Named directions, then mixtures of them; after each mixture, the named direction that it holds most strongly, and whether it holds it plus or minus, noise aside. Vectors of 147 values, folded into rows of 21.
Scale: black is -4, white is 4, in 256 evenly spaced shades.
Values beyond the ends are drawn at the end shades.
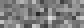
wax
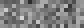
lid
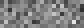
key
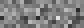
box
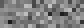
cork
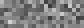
cork, minus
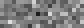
cork, minus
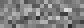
box, plus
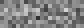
box, plus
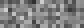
lid, plus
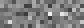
cork, minus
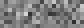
key, minus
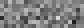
box, plus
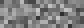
box, plus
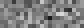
cork, minus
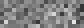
key, plus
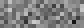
key, minus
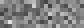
cork, minus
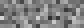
box, minus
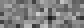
wax, minus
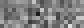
wax, plus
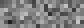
cork, plus
